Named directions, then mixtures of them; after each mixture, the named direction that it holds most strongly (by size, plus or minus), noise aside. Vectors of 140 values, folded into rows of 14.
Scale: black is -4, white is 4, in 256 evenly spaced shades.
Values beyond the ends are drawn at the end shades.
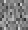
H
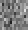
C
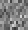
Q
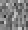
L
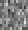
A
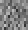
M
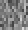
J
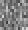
H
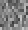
J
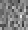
J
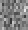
C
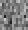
C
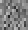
M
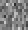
L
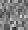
Q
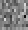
C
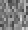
J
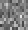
Q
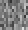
J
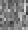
J
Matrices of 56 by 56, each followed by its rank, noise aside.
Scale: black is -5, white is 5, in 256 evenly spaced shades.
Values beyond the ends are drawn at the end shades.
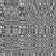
three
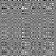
three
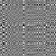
two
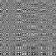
two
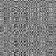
four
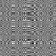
two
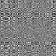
two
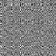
four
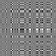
one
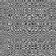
four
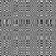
two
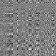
three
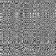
four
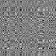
four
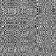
four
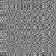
three
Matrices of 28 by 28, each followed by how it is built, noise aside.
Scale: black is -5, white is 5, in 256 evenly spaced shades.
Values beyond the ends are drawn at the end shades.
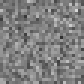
noise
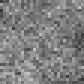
smooth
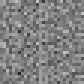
repeating rows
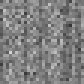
blocks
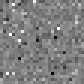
sparse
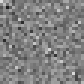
diagonal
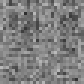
blocks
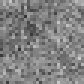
smooth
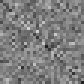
diagonal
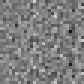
repeating rows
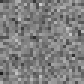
repeating rows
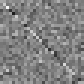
diagonal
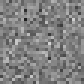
noise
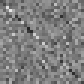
diagonal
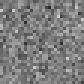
noise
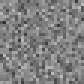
noise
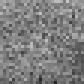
smooth
